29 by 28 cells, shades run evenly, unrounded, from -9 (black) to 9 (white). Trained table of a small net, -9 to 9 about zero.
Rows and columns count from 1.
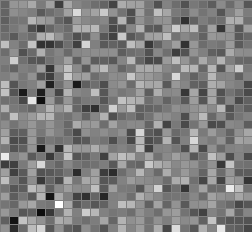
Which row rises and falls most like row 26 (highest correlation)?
28
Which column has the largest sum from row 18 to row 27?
8
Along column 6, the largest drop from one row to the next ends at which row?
6
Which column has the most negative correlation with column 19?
13
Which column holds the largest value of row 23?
1
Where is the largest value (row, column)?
26, 7
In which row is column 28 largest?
17
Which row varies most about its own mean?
29
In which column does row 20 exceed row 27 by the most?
5
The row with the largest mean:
9
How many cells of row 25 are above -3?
24
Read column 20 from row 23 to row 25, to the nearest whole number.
3 -1 -1
